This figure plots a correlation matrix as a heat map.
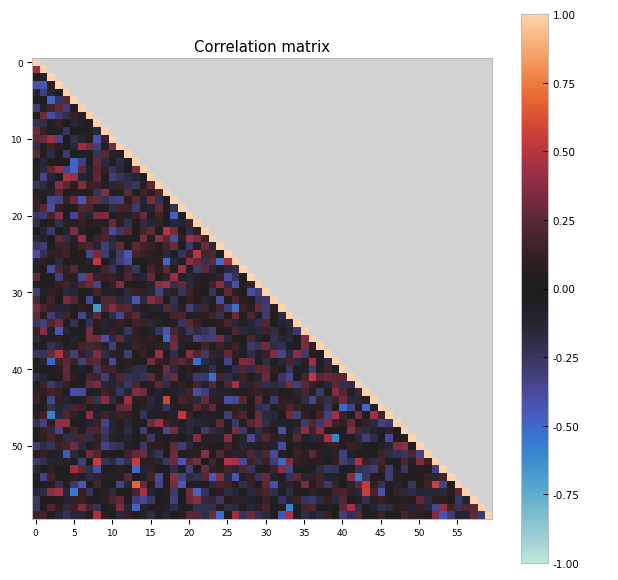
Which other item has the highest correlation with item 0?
1
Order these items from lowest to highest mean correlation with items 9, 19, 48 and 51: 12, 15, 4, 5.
4, 15, 5, 12
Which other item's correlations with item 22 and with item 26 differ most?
17
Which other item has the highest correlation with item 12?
44
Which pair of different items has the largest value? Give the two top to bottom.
13, 55
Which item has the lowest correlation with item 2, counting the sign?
46
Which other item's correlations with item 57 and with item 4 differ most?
15
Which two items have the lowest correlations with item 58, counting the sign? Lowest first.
33, 13
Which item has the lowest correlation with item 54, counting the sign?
42
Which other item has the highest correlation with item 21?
25
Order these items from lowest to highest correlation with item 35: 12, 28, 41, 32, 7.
12, 28, 32, 41, 7
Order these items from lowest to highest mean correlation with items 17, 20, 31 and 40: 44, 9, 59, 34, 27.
59, 34, 27, 44, 9
